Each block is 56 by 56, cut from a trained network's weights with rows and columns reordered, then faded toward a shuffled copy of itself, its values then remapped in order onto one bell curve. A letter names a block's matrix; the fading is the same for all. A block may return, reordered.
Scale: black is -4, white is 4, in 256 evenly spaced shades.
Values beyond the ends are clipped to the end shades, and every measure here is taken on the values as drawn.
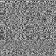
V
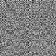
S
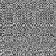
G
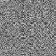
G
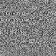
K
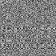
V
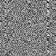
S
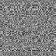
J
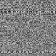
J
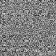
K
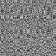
G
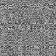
K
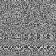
J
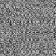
G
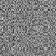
G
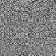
V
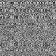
V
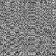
G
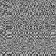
G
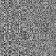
S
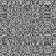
G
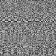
J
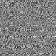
V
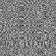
G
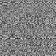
J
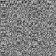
S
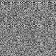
J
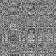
G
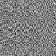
G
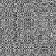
G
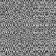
G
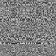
J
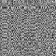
G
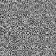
K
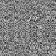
S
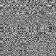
V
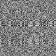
J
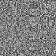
K
